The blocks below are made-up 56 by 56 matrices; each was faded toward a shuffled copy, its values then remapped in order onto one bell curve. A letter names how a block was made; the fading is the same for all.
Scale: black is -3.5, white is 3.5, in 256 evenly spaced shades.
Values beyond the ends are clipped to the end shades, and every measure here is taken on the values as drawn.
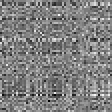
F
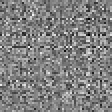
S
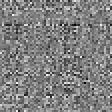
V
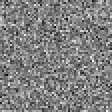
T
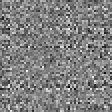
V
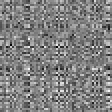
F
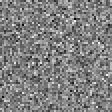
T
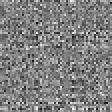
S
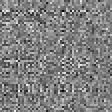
V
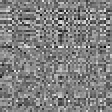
F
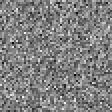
T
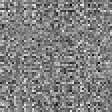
V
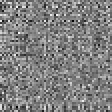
S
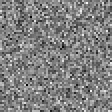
T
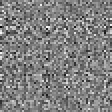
S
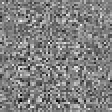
V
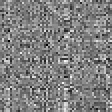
V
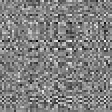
F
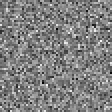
T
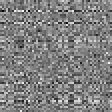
F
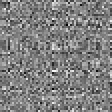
V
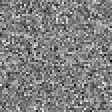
T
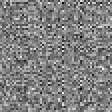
V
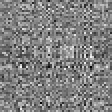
V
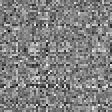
V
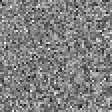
T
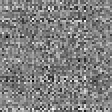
S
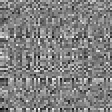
F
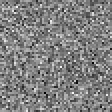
T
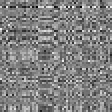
F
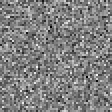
T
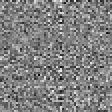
S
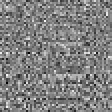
V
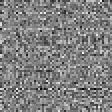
S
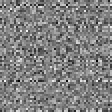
V
